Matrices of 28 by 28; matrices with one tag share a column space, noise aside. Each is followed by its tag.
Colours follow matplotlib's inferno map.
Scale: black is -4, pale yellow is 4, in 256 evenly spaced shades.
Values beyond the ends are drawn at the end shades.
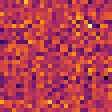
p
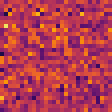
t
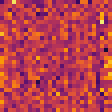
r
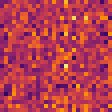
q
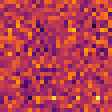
t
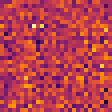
p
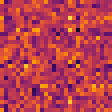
q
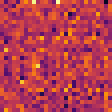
r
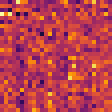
r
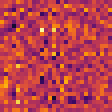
t
